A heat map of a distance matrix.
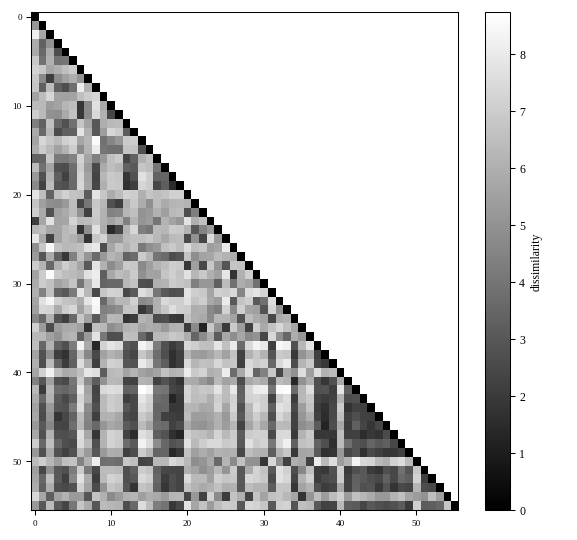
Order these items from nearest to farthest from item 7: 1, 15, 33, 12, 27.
1, 27, 12, 15, 33
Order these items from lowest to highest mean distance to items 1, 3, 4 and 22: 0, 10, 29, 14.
10, 0, 14, 29
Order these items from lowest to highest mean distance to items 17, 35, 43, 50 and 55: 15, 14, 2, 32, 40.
2, 15, 14, 40, 32
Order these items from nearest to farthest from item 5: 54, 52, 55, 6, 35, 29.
55, 52, 54, 35, 29, 6
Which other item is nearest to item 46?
38
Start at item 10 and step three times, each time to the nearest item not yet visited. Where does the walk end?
11
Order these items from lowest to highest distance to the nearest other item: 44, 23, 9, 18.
18, 44, 23, 9
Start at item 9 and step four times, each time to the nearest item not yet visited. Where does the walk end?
40
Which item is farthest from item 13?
6
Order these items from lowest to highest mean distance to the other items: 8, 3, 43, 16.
3, 43, 16, 8
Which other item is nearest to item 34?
41
